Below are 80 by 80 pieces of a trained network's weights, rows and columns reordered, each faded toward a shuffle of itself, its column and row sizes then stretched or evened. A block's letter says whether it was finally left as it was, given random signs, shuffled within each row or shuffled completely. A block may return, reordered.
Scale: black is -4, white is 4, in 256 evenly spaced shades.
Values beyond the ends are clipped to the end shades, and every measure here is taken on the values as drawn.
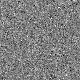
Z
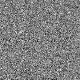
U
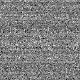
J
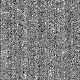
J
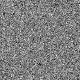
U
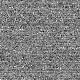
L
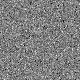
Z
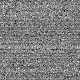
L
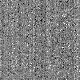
J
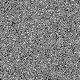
Z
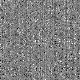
J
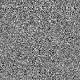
J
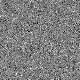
U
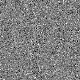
U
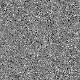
U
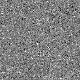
U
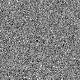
U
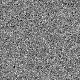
L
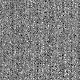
J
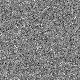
Z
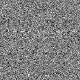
J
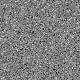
Z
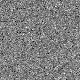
L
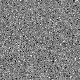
L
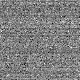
L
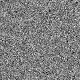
Z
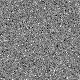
Z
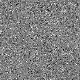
U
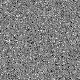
L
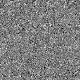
U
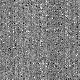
J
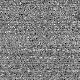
J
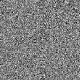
J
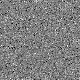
L
